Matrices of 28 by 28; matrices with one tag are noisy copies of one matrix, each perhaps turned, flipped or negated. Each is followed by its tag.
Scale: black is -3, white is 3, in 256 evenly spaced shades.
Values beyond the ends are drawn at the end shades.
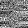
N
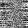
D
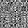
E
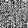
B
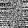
D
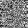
B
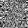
B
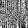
D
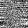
D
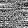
D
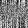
D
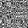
E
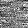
N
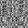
E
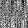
N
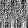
N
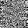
B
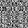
E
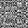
E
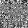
B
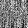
N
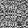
E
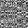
E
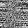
D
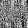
N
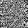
B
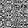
E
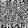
B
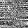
D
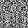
E
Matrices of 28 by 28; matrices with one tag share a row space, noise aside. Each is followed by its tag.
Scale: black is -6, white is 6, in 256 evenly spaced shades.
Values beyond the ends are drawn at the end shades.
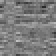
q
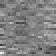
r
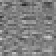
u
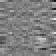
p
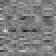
u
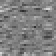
u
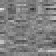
r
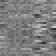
p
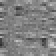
q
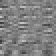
u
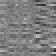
p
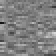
r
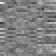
r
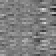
p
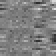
p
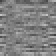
q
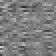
u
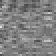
u
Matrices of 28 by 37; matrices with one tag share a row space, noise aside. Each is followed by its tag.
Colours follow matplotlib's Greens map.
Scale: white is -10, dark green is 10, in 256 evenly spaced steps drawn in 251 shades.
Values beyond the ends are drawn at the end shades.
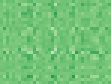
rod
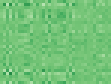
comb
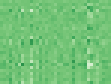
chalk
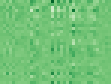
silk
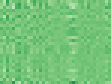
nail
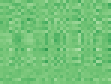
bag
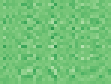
rod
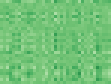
bag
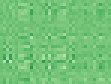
comb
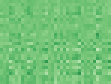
bag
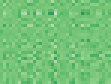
rod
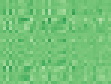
comb
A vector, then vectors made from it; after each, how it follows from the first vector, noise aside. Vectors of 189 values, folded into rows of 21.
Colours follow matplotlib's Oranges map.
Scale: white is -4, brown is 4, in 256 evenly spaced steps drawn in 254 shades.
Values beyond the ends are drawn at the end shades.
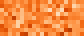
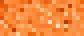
wrapped around, partly zeroed.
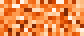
reversed, negated, scaled up.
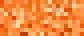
copied.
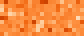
wrapped around, partly zeroed.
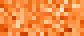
copied.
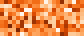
wrapped around, negated, scaled up.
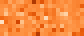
wrapped around, negated, partly zeroed.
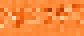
negated, partly zeroed.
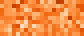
reversed.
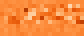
wrapped around, partly zeroed.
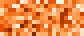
reversed, negated, scaled up.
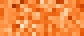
reversed.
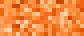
reversed.
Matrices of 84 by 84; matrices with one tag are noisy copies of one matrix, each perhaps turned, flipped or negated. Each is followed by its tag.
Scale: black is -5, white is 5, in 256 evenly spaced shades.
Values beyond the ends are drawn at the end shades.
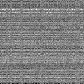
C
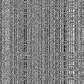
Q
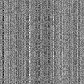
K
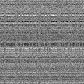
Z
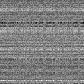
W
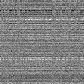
Q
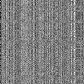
C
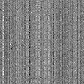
K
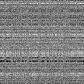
W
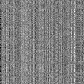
C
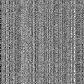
C
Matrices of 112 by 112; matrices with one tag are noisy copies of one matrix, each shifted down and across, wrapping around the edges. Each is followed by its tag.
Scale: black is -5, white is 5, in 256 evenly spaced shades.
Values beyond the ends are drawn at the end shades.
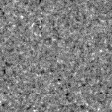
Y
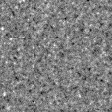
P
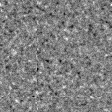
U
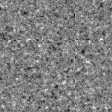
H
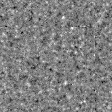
P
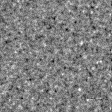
P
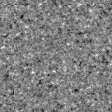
H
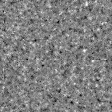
P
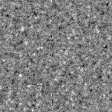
P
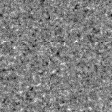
H
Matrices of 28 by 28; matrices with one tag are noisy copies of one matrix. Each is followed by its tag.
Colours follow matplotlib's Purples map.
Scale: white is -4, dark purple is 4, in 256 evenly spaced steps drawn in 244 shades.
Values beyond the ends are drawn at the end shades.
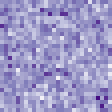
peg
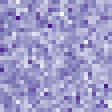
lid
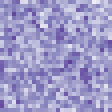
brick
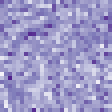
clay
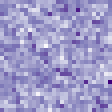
peg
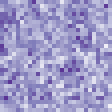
lid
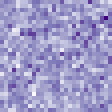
clay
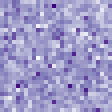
brick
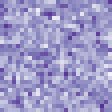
peg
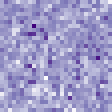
clay
